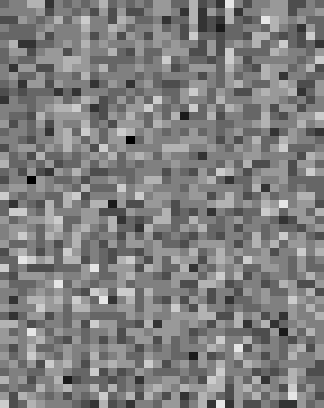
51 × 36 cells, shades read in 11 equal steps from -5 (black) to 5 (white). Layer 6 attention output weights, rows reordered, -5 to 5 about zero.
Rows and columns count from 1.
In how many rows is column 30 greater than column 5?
18
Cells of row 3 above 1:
7
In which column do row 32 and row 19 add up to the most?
8
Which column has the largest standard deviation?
25
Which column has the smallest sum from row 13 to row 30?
4
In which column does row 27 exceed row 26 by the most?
2
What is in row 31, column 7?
-2
